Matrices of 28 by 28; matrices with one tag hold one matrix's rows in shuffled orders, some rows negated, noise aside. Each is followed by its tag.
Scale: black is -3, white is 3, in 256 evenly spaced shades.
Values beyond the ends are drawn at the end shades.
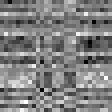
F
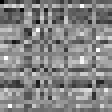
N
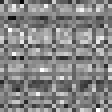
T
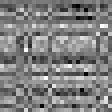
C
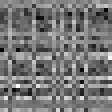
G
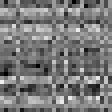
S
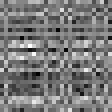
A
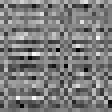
A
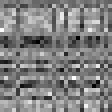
S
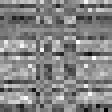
F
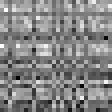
G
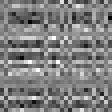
A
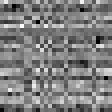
N
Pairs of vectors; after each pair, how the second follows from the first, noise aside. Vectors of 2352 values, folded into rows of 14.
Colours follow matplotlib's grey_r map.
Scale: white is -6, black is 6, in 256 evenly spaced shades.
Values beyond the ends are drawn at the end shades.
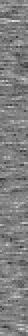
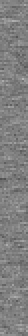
shrunk.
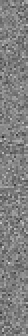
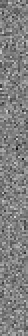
shuffled.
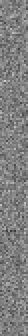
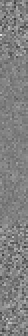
wrapped around, partly zeroed.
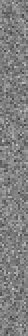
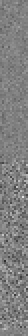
wrapped around, partly zeroed.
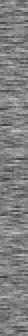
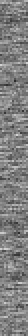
wrapped around, negated.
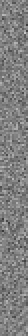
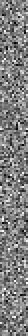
negated, scaled up.
